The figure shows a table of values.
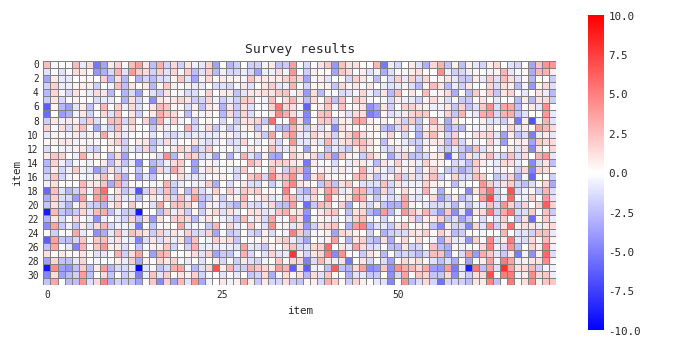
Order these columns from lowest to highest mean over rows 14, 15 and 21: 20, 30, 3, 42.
3, 20, 42, 30
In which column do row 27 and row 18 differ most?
13
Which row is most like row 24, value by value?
1
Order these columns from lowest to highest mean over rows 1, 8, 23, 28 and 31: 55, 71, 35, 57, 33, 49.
49, 57, 55, 33, 35, 71
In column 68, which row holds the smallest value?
17
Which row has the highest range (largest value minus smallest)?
29
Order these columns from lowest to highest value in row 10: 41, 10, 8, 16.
41, 16, 10, 8
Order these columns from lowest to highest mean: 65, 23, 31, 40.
31, 23, 65, 40
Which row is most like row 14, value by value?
2
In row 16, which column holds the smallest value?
69
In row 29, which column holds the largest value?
65
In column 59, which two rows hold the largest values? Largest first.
7, 6
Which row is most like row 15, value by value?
22
